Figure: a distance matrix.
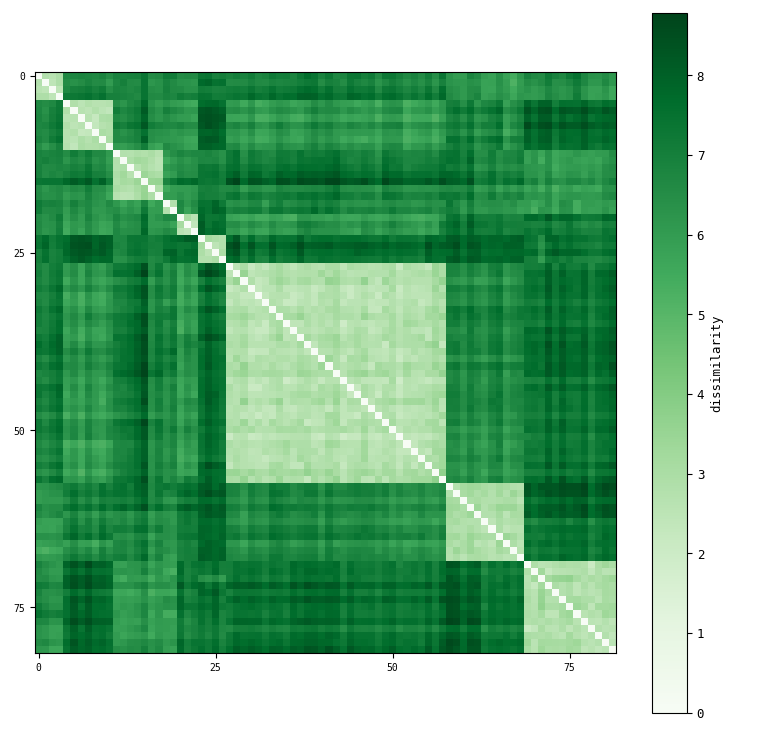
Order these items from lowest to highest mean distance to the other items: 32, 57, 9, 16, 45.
32, 45, 57, 16, 9
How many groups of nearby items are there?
9
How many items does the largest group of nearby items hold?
31
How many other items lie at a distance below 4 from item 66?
10
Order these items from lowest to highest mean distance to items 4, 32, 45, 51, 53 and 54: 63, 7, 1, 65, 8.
8, 7, 63, 1, 65
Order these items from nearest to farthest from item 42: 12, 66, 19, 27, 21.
27, 66, 21, 19, 12
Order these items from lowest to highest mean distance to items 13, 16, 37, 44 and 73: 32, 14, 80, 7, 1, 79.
32, 14, 79, 80, 1, 7
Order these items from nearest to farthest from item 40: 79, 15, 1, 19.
1, 19, 79, 15
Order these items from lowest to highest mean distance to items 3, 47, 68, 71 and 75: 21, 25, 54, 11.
54, 11, 21, 25
